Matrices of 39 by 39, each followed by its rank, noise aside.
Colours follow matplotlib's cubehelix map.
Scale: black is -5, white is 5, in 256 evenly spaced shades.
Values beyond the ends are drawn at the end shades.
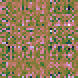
four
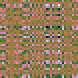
two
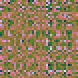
four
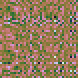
four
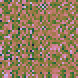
six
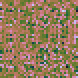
six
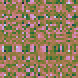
three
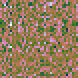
six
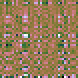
three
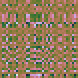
two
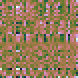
three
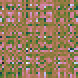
three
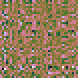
six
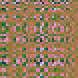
two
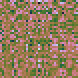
four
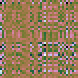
two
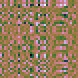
three
